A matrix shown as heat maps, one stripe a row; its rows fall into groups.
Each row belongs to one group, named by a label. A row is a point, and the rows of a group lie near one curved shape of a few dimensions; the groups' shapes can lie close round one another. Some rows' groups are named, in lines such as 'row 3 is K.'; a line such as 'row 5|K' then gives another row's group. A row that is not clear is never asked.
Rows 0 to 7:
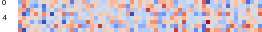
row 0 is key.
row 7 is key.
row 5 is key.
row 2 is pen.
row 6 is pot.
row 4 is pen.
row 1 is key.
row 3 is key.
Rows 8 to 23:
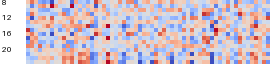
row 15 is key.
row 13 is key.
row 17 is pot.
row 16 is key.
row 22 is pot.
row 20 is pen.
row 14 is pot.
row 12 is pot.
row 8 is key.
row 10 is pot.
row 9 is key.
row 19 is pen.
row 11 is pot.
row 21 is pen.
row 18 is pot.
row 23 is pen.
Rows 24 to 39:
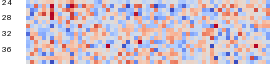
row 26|pot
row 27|key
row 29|pen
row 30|key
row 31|pot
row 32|pot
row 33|key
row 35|pot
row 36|pen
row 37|key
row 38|key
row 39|key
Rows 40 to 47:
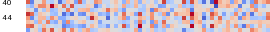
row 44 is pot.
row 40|key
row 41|key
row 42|pen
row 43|pen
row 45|pen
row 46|pen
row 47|pen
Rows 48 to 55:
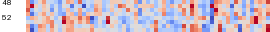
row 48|key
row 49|pen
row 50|key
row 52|pot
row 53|pot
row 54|pot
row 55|pot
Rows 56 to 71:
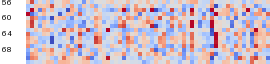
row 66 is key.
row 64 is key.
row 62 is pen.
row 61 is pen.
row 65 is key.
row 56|pen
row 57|key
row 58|pen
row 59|key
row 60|key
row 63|pot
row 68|pen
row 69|key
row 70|pot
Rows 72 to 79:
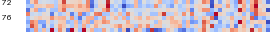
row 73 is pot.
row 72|pot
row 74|pot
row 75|key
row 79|pen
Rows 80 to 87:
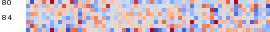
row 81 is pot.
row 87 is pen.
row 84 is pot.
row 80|key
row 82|key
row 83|key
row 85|key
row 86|pot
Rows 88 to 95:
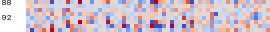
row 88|pen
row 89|pen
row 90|pen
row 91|key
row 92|pot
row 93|pen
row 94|pen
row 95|key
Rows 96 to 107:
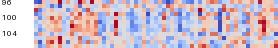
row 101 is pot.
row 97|key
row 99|pen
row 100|pot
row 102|pot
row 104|pot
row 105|key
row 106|key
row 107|pot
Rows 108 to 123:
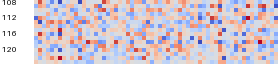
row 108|key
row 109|pot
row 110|pot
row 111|pen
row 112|pot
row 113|key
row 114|pen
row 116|key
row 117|pen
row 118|pen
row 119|pot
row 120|key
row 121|pen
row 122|key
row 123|pen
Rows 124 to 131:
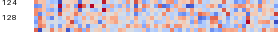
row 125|pen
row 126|key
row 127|pot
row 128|pot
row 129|pot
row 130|key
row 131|key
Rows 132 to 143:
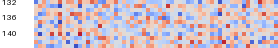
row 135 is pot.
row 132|pen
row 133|key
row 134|pen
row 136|pen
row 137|key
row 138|pot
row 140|key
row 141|pot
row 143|pot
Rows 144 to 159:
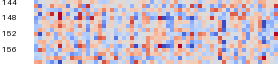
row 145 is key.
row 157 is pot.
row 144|pen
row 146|pot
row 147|key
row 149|key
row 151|key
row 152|pot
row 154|key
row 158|pot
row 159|key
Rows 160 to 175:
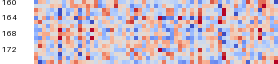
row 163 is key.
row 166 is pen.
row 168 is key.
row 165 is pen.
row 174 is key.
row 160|pot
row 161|pot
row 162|key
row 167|pen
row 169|pen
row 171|key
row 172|pen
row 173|key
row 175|pot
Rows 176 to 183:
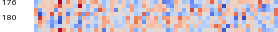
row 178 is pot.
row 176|pen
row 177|key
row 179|key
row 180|key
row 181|key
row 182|pot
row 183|key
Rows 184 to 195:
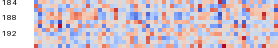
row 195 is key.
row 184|key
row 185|key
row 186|pot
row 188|pot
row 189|key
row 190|key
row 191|pen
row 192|pot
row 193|pen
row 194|pen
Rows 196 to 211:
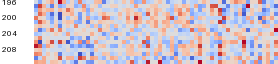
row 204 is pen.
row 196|key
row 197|pot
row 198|key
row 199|key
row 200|key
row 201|key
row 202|pen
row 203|pot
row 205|pen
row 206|key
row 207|pen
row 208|pen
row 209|pen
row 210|pen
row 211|pen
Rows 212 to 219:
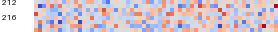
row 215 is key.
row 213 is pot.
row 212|pen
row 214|pot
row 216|pen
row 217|key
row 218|pot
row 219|pen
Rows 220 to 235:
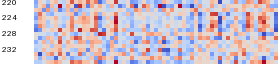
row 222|pen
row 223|pot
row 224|pot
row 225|pot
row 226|pot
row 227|pen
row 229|pot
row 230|pen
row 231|pen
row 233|key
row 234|pot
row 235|pot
